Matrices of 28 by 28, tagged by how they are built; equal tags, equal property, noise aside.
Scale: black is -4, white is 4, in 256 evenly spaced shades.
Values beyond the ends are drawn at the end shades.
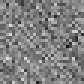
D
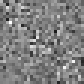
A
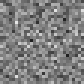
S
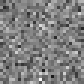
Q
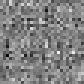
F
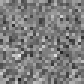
S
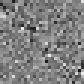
A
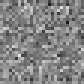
S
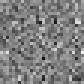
F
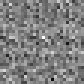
S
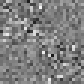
A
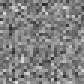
S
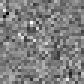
A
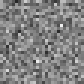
S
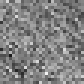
D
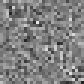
A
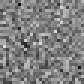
S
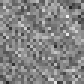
D
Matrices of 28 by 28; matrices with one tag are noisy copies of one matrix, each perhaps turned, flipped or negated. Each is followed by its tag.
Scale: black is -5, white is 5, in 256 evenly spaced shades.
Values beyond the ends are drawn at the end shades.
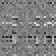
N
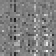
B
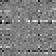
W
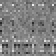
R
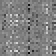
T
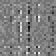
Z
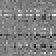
B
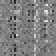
B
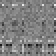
R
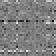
W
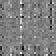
W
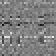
N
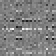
Z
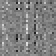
Z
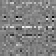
Z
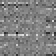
W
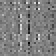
Z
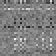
T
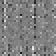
W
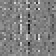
Z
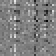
B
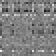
R
